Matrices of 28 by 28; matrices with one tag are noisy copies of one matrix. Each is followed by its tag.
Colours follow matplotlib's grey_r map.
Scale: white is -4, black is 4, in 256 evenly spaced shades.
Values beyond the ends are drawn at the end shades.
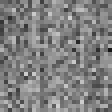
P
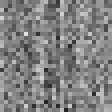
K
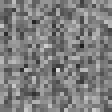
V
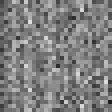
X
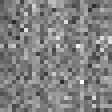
P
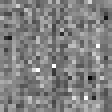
V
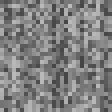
V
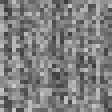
V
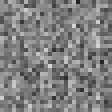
V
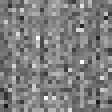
P
